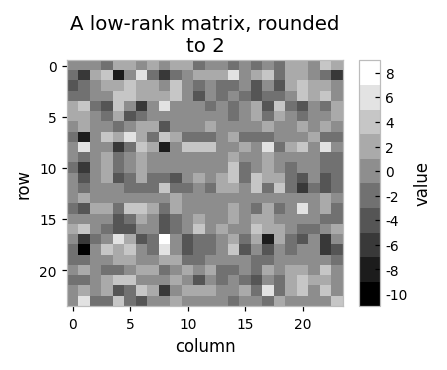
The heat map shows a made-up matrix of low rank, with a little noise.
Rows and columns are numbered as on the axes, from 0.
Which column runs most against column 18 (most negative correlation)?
20
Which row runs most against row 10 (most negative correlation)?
23
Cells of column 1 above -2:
11
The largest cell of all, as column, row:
8, 17
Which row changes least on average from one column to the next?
13
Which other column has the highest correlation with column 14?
3
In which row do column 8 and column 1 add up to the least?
1
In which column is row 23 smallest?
6
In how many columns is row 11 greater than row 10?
6
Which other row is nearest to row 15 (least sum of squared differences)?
9
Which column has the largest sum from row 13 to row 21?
5
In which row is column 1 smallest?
18
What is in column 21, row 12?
-2
